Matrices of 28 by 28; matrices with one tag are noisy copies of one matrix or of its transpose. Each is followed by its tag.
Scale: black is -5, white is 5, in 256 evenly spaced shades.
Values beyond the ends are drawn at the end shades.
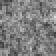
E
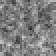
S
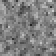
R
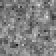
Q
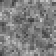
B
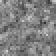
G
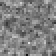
R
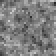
B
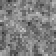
E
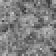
G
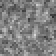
Q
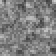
G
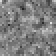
G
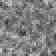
R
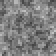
B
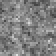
E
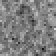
R
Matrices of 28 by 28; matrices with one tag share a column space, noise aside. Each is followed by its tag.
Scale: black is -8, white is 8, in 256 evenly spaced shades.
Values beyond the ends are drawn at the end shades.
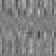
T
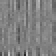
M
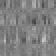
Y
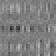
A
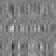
A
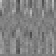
T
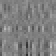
A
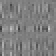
A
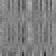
M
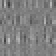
Y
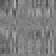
T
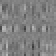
A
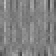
M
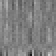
M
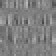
Y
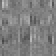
Y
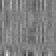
M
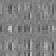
A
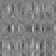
A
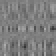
A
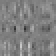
A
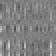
A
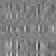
A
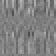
T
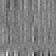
M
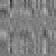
T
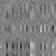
A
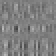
A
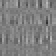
Y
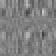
T
